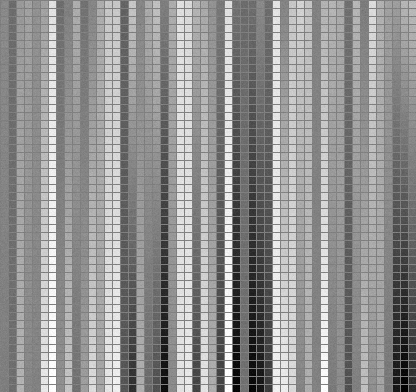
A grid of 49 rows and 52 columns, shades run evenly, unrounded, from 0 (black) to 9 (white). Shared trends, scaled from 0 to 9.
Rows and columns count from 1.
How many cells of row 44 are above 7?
13
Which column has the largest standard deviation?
51
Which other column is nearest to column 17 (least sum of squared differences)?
52
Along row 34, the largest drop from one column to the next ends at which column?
30
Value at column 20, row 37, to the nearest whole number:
4
